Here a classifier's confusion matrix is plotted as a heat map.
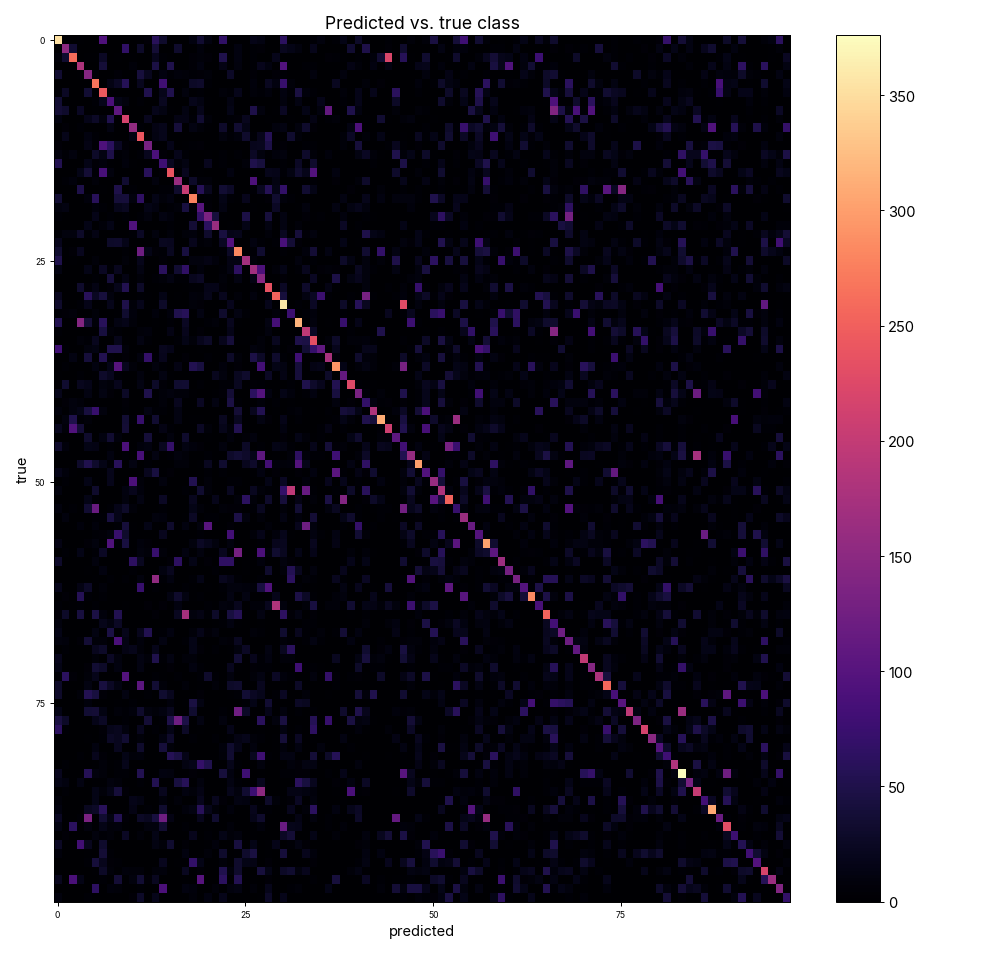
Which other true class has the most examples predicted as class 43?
24
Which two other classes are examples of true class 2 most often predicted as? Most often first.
44, 64
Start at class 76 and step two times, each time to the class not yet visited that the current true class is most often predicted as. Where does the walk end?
89
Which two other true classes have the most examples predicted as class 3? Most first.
32, 91
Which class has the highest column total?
30
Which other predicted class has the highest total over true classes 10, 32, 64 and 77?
29
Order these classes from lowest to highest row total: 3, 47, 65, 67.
67, 3, 65, 47
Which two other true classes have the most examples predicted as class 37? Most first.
49, 47
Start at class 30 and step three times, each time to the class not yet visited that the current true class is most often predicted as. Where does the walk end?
38
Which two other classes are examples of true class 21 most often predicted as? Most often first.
10, 20
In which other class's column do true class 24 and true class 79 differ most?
11
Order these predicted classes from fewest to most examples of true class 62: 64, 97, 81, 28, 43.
43, 97, 64, 81, 28
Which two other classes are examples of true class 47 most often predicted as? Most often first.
85, 27
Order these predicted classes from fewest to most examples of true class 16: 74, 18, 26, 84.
74, 18, 84, 26
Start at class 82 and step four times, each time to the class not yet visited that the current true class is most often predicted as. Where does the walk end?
66
